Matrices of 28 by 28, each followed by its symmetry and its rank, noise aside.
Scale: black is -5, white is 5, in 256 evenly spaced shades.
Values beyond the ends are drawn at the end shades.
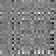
antisymmetric, rank two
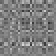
no symmetry, rank two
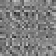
no symmetry, rank three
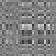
no symmetry, rank one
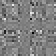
no symmetry, rank three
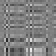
no symmetry, rank one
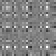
symmetric, rank one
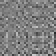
antisymmetric, rank two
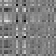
no symmetry, rank one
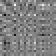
antisymmetric, rank two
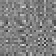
no symmetry, rank three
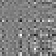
no symmetry, rank two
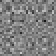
no symmetry, rank three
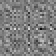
no symmetry, rank two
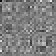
symmetric, rank three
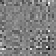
symmetric, rank three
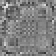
symmetric, rank three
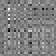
no symmetry, rank two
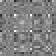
symmetric, rank two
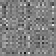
no symmetry, rank three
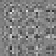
symmetric, rank two
